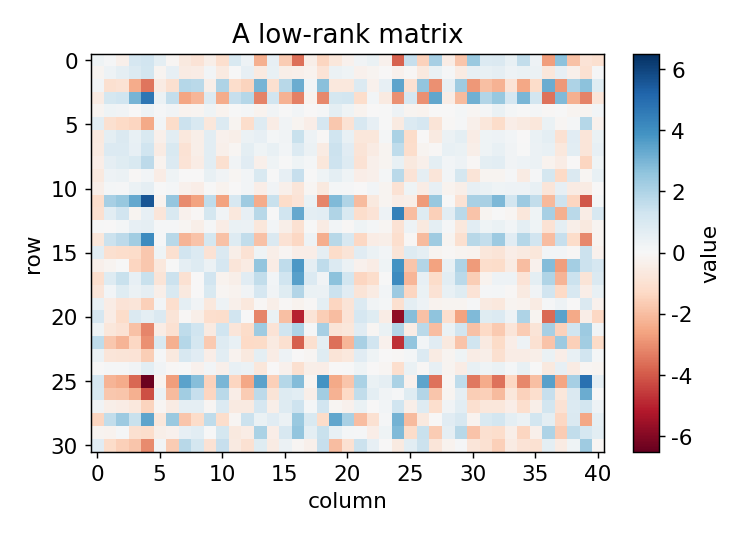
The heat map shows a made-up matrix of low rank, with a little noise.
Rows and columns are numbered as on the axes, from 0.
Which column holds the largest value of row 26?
39
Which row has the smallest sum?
22
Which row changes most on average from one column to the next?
25
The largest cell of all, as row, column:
11, 4
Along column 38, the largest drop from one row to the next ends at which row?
3
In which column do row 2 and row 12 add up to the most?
24
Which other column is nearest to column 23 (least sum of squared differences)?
28
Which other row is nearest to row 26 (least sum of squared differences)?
30
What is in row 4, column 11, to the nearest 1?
0
